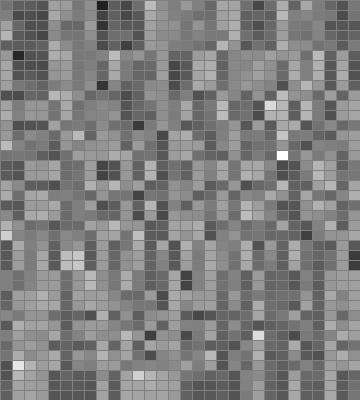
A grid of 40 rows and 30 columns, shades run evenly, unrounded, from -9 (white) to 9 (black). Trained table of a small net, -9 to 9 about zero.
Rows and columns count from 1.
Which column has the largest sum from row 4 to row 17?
2
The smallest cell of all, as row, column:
16, 24
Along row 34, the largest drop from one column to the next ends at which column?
22
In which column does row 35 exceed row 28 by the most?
8
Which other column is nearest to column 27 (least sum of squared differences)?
17
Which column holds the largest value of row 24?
26
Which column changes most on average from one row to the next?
1
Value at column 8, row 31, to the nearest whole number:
-3
